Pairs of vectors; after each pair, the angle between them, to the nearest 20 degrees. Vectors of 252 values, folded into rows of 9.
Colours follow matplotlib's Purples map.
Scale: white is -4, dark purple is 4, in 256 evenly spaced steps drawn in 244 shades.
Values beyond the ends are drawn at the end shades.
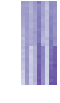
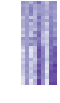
20 degrees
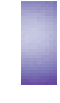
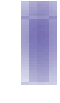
140 degrees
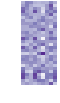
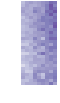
60 degrees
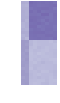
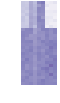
120 degrees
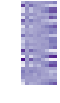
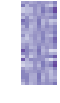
40 degrees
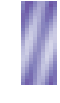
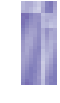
60 degrees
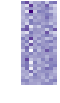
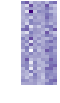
20 degrees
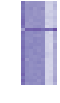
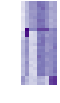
100 degrees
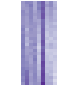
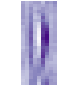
80 degrees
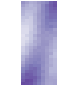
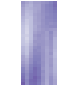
20 degrees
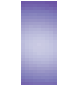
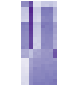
100 degrees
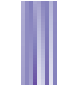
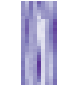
80 degrees
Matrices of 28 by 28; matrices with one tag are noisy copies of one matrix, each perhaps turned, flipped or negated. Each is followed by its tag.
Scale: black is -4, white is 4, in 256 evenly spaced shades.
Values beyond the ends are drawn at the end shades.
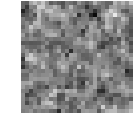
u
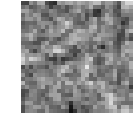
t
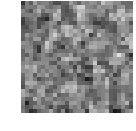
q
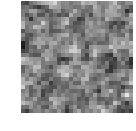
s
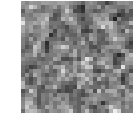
q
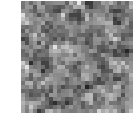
q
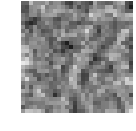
t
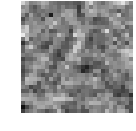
t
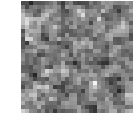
u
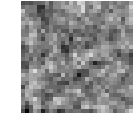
t
